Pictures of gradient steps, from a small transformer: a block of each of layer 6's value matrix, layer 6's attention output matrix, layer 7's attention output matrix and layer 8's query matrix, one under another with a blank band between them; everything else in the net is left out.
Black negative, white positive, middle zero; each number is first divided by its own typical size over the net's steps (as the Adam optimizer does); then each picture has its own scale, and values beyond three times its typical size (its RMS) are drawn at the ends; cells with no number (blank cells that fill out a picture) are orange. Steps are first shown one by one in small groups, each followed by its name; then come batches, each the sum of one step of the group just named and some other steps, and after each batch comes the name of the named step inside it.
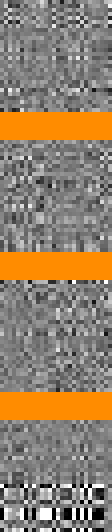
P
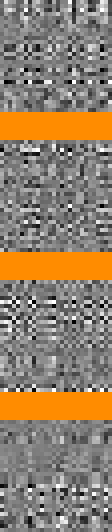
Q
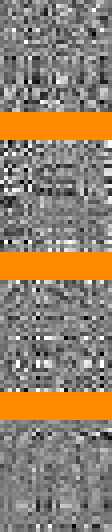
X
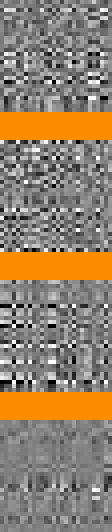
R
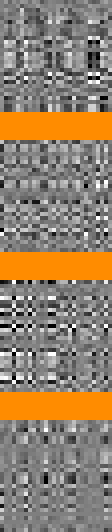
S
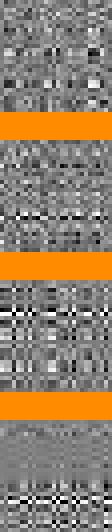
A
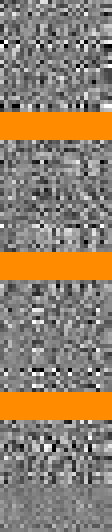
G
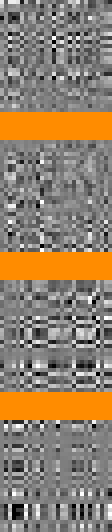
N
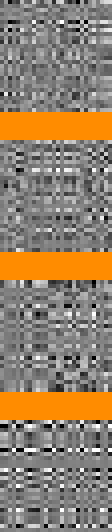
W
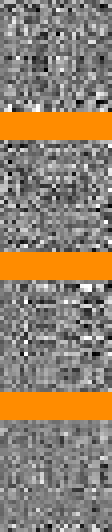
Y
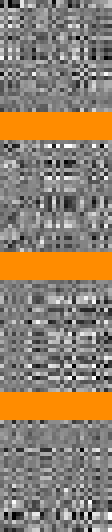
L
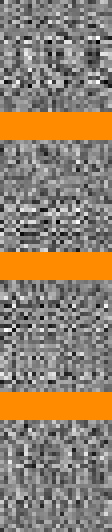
S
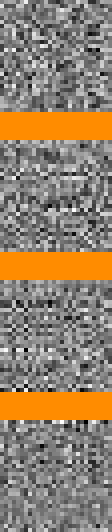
N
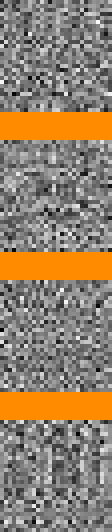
G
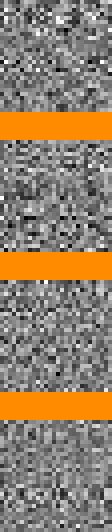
W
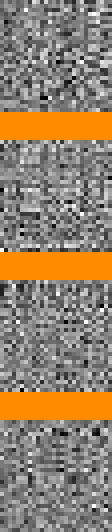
Q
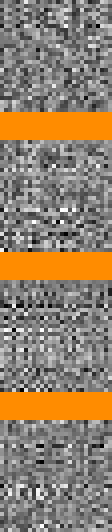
Q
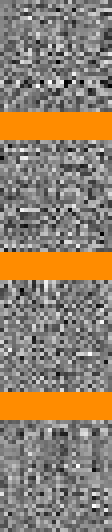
Q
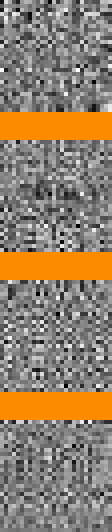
G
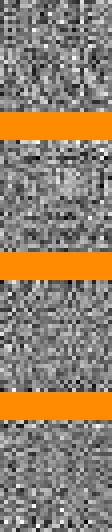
W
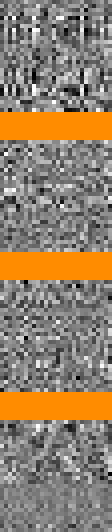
X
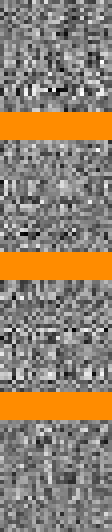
S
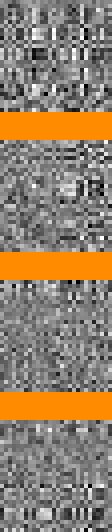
P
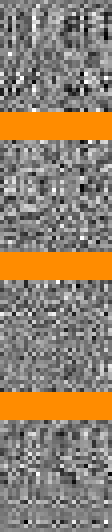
A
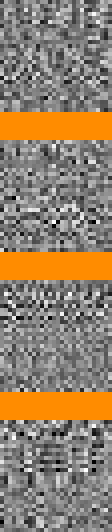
Q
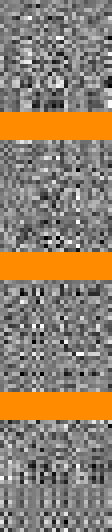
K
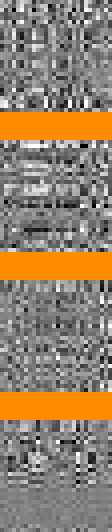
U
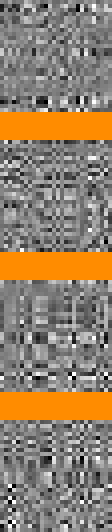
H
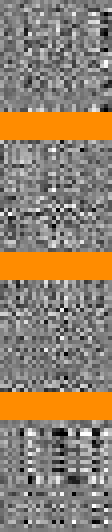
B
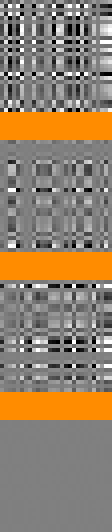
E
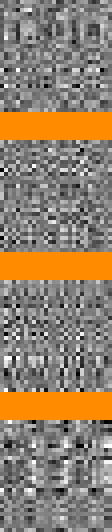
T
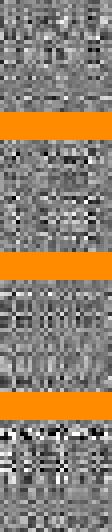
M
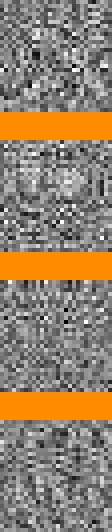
B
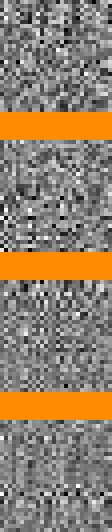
E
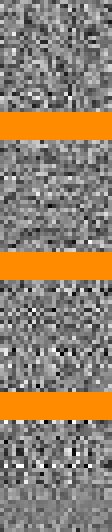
U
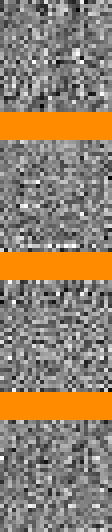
H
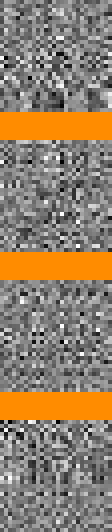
K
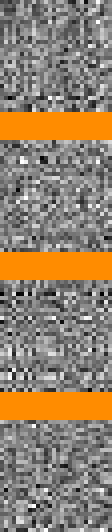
E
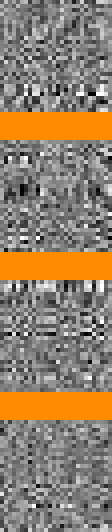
E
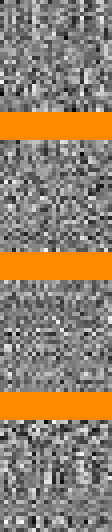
M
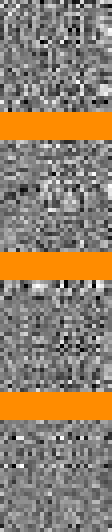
E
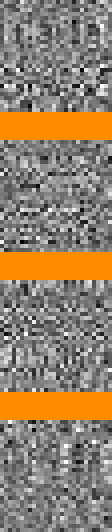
T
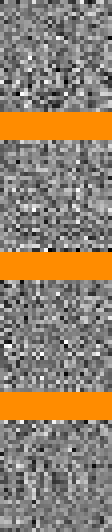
K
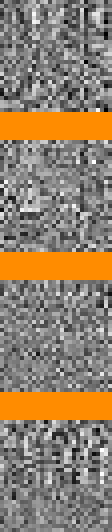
B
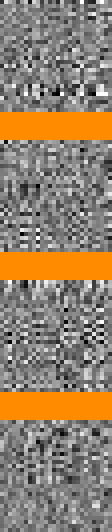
B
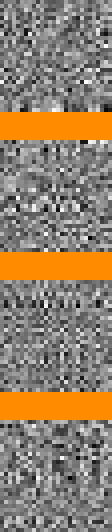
B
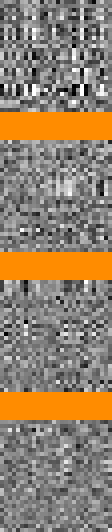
T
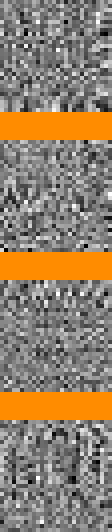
B
